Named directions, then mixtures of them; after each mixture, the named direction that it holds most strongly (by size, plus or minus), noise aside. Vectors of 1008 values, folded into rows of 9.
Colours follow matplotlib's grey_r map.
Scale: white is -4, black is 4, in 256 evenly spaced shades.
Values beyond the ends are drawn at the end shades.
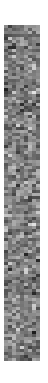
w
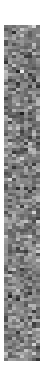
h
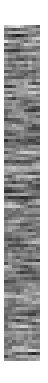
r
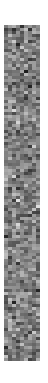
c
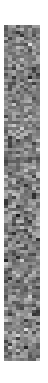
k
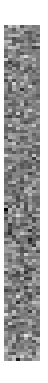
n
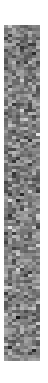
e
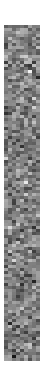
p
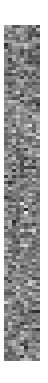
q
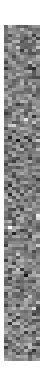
e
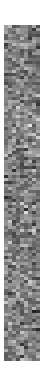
q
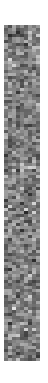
q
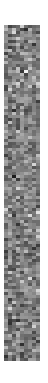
c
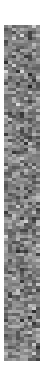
h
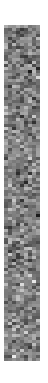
p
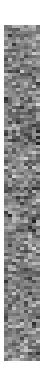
h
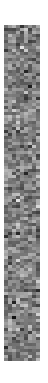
c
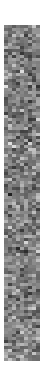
h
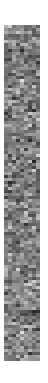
q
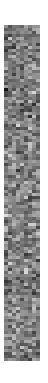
w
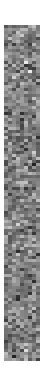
p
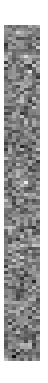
p
